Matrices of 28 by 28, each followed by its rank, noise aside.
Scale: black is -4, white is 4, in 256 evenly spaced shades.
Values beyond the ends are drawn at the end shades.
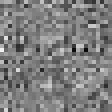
four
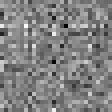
six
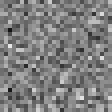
eight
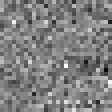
seven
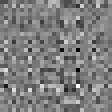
four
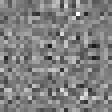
five
